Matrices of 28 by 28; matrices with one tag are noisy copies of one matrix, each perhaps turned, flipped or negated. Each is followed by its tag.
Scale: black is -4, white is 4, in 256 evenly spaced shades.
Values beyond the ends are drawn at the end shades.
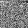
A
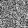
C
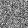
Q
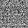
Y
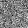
C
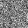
C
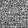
Y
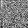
A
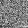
A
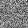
Q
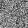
C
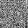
A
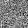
C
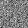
Q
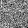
C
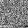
A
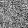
C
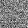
Q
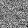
Q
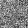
C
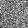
C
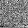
A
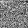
A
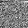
A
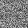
Q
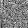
A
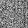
Y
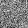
C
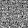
Y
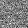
Q
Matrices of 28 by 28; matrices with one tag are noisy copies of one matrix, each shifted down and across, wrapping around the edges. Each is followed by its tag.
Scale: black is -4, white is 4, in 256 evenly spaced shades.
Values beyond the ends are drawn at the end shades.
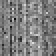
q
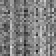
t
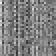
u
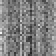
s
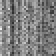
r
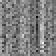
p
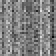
r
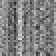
p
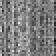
q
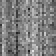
t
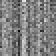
p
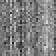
s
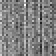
u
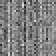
u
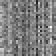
q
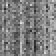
t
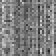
q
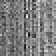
q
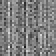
u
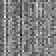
u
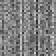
u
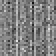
u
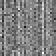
u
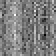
s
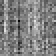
t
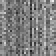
q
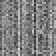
u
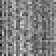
q
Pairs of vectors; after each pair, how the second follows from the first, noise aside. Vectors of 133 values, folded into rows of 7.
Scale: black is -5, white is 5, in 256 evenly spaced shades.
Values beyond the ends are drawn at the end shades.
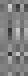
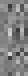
negated.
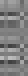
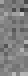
wrapped around, negated, partly zeroed.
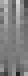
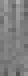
shrunk.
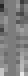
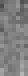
shrunk.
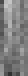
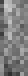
copied.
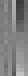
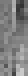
copied.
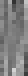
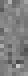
wrapped around, negated, partly zeroed.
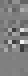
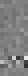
wrapped around, partly zeroed.
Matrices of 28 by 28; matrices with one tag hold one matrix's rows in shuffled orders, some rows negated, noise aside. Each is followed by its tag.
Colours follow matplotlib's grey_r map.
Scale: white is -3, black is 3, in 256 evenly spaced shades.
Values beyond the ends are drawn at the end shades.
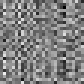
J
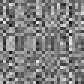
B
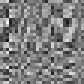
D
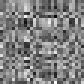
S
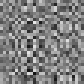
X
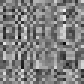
J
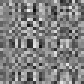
X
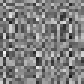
B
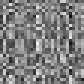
B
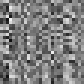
D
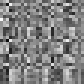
D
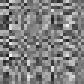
D
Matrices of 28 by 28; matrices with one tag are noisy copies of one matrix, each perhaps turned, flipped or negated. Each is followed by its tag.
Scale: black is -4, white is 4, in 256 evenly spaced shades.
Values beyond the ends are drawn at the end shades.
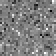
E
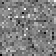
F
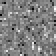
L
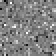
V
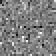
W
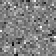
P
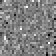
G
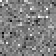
F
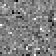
P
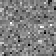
V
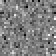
G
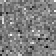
F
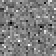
V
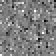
F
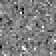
L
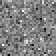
V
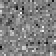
L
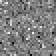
W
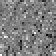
E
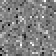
F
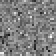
E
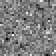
L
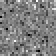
G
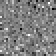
G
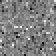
W
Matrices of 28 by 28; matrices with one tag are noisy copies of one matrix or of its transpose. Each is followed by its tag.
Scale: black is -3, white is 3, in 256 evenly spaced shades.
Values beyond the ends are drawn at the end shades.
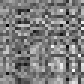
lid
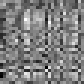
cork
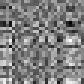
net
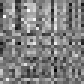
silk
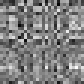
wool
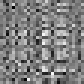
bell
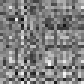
lid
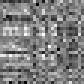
silk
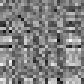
net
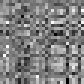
lid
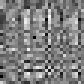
cork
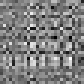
bell
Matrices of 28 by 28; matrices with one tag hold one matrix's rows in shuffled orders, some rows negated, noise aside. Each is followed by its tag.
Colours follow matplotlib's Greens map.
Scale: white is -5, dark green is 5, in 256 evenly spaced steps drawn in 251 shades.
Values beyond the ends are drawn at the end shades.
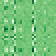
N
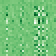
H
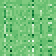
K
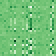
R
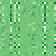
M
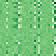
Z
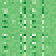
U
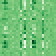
U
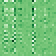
N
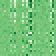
R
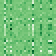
K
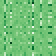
K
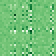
R
